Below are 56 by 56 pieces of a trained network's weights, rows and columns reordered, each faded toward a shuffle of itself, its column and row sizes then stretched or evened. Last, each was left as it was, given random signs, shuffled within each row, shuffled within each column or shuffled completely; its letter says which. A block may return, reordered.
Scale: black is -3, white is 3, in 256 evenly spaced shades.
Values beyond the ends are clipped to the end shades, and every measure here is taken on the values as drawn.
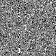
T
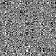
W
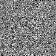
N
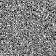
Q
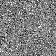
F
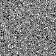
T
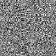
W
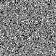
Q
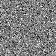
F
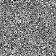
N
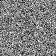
F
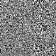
N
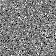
F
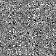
N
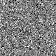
F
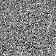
N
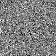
Q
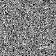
T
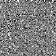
N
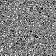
Q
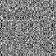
W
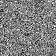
F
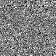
Q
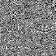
W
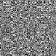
W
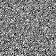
Q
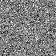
F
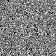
Q
